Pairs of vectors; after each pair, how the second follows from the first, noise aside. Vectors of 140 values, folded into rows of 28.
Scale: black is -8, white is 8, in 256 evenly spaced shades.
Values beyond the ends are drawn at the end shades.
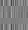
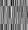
scaled up.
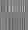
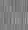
wrapped around, shrunk.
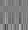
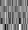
scaled up.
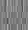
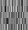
scaled up.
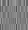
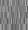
reversed, negated.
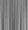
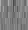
reversed, partly zeroed.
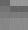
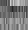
scaled up.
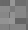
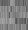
copied.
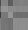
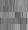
reversed, negated.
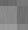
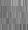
reversed, partly zeroed.
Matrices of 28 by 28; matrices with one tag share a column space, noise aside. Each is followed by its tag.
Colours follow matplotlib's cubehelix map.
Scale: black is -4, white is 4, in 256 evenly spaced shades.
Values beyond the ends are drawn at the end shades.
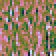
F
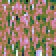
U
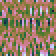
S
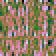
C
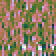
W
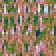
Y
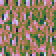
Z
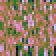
U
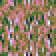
Z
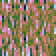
U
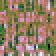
W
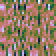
U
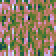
U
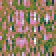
Z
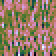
W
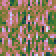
Z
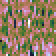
S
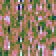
U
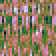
Y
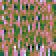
U
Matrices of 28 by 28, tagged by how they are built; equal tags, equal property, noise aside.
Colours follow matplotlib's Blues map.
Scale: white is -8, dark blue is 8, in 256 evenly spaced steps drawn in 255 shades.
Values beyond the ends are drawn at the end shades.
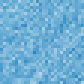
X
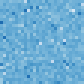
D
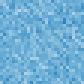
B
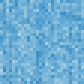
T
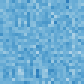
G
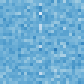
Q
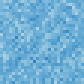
X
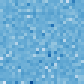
D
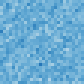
X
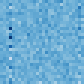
Q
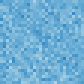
B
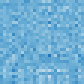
G
